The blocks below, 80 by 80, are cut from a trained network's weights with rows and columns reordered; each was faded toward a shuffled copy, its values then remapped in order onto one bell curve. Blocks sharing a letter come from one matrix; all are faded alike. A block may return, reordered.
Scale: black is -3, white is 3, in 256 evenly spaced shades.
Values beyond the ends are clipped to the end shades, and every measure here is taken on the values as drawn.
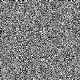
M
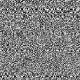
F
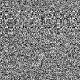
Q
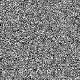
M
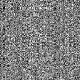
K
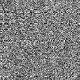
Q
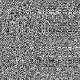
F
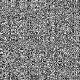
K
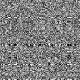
F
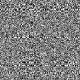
Q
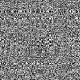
Q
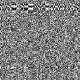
Q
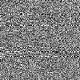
Q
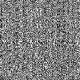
K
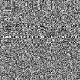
Q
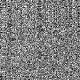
K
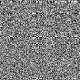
F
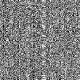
K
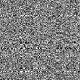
Q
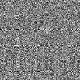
Q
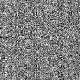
K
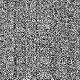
K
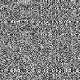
Q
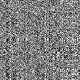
K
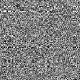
Q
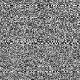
F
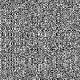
K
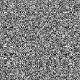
Q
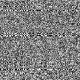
F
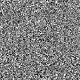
M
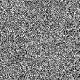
M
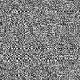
F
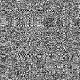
Q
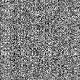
K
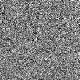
M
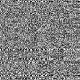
F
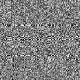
Q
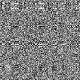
Q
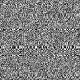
F
